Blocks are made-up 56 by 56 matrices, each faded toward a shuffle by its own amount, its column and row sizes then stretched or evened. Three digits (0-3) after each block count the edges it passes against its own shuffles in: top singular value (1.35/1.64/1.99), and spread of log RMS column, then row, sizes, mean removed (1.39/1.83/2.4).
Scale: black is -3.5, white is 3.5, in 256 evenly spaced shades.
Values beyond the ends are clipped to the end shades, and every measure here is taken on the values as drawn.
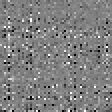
0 3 3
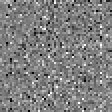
1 2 0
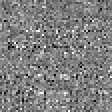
2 0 2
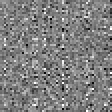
2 3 1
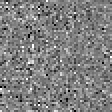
1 2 0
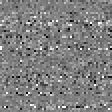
0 0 3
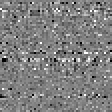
2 0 3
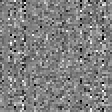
0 3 0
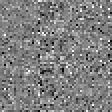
2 2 0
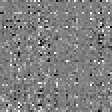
1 3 2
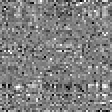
3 0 2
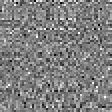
3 0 2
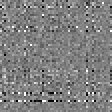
3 2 3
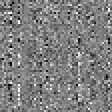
3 3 1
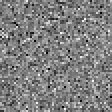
0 0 0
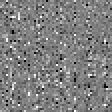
1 3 0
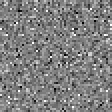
1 0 1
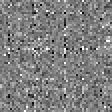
2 2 1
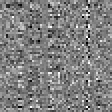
3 3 1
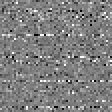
2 0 3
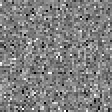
0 1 1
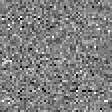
2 0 1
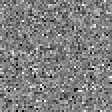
1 0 1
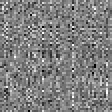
3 3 0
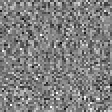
3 0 1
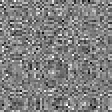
3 0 1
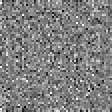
2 1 0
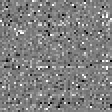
2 1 2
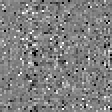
2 2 0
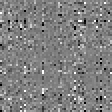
1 3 2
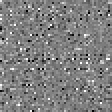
2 1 2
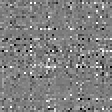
1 2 3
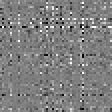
2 3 3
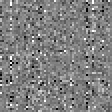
0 3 0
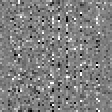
0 3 0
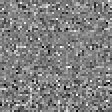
0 0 3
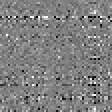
3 2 3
